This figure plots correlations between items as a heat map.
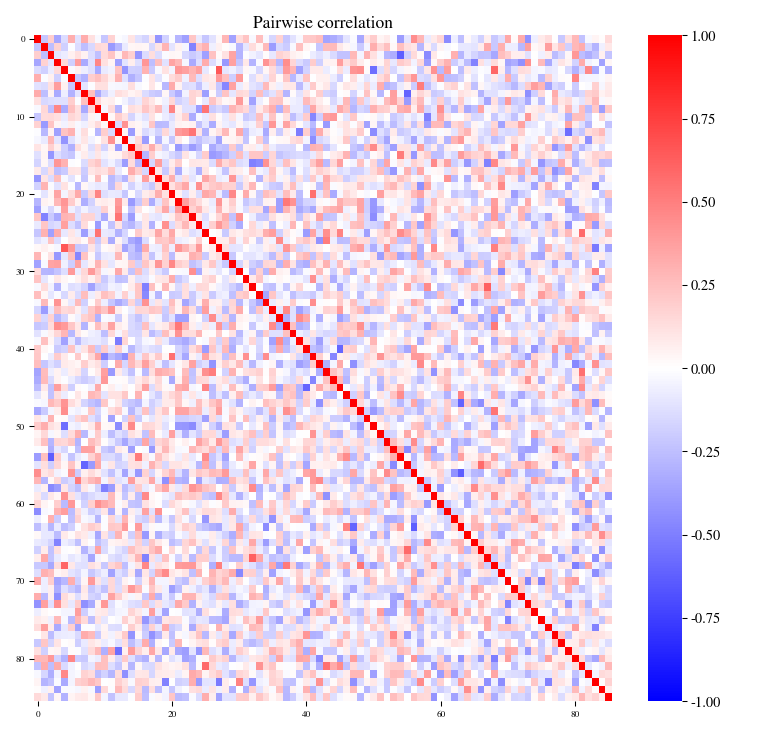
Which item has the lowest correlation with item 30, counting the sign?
69
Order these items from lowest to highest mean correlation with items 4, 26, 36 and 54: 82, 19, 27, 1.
1, 19, 27, 82
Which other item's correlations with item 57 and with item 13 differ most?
41
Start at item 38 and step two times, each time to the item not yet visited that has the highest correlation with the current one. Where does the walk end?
37
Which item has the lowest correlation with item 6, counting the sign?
28
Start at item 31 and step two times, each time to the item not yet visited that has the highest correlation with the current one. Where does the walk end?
20
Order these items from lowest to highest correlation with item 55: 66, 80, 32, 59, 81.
80, 81, 59, 32, 66
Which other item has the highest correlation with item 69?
19
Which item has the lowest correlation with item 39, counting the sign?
12
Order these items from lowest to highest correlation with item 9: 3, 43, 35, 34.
43, 34, 35, 3
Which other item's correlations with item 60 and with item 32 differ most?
58
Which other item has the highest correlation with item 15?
54
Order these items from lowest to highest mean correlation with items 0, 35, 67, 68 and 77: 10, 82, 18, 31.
18, 10, 31, 82
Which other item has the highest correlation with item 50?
14
